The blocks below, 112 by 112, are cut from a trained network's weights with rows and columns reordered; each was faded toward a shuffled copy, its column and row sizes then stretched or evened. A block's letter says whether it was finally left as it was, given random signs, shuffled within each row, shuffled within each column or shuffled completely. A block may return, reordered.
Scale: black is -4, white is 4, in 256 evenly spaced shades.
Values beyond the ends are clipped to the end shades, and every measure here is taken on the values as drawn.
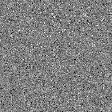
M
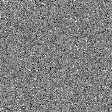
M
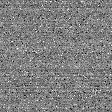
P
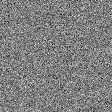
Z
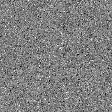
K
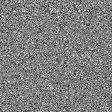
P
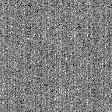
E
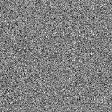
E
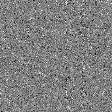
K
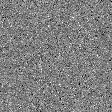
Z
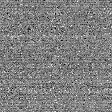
E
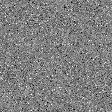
P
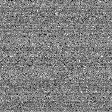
P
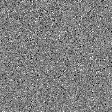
M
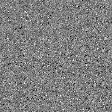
M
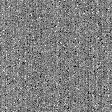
K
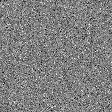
Z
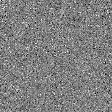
K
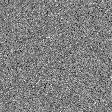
Z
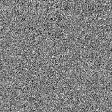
E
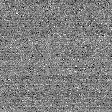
P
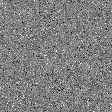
Z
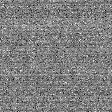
P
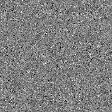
M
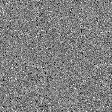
M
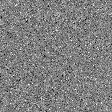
Z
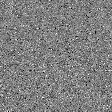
P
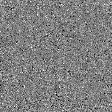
M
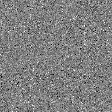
M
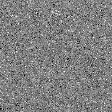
M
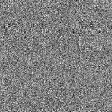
E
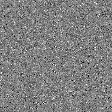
M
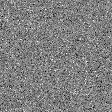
Z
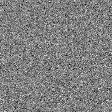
P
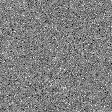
Z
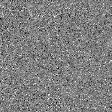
M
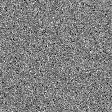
Z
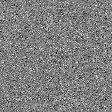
M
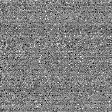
E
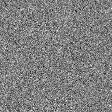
M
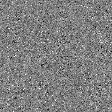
M
